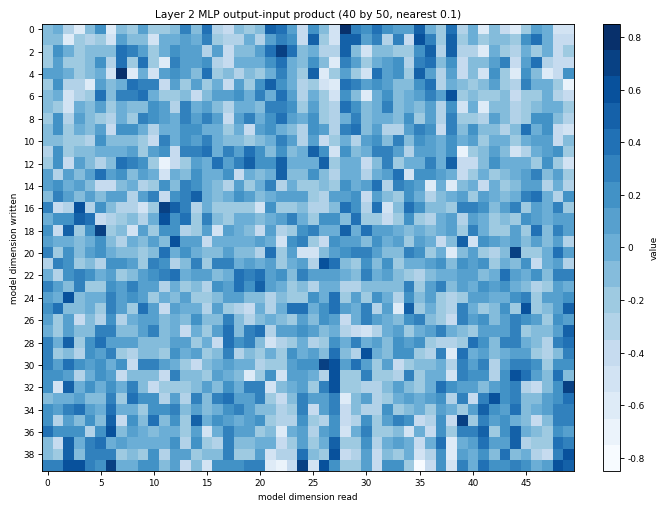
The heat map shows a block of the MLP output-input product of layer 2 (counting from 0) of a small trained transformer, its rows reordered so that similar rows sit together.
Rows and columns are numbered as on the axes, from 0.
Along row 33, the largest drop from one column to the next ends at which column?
28
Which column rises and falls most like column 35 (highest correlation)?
31
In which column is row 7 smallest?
41
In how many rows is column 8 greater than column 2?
14
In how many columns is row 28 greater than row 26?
23
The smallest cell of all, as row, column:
39, 35
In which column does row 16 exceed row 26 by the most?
3
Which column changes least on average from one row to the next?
47
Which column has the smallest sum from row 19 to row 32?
38
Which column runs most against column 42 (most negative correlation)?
40
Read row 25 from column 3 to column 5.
-0.1 0 -0.2
